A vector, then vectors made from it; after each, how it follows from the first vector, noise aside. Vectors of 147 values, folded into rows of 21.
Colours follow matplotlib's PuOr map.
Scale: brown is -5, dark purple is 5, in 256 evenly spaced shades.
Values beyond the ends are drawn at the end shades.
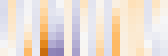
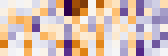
wrapped around, negated, scaled up.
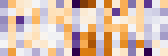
wrapped around, negated, scaled up.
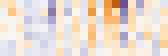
reversed, negated.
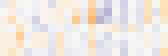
wrapped around, shrunk.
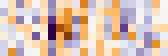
wrapped around, negated, scaled up.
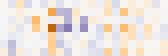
wrapped around, partly zeroed.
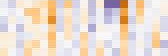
reversed.
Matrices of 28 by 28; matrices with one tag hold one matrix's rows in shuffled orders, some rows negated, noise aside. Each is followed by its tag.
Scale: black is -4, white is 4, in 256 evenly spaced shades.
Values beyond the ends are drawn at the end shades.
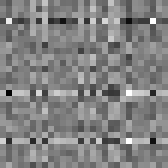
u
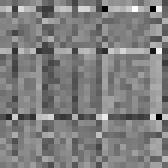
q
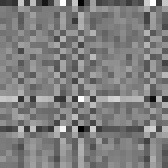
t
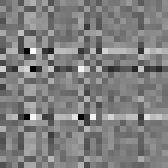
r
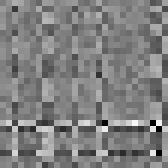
q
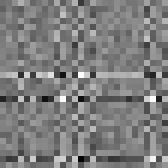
t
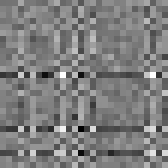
t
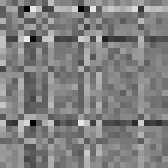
r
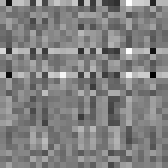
u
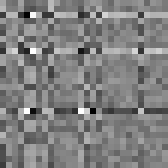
r
